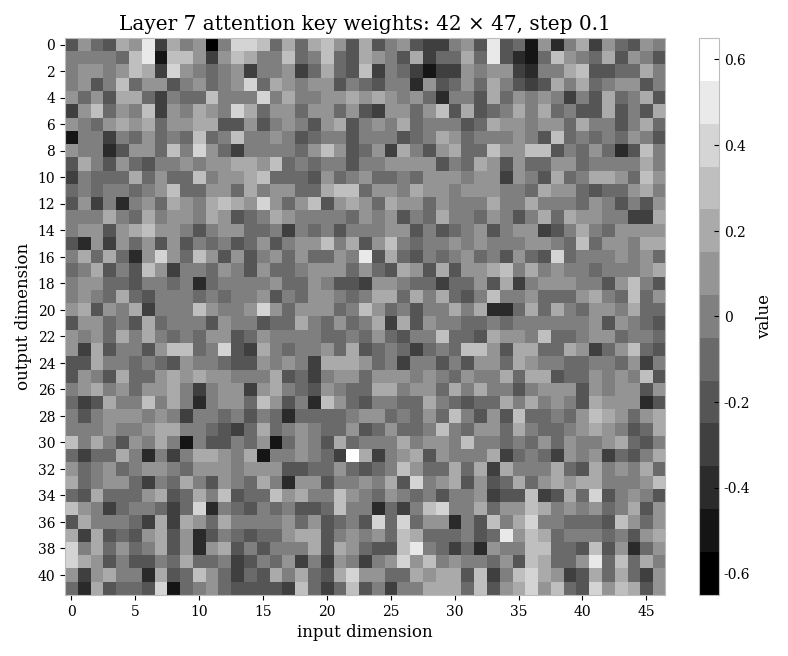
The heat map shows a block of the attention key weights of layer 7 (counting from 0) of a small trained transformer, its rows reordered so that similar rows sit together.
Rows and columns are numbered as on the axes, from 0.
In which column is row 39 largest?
41
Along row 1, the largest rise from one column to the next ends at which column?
8
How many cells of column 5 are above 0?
11
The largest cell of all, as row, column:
31, 22
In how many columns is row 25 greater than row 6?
20
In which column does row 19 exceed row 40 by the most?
33
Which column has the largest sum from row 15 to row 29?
15
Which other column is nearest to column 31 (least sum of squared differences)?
39
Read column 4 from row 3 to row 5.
0.3 0.2 0.1
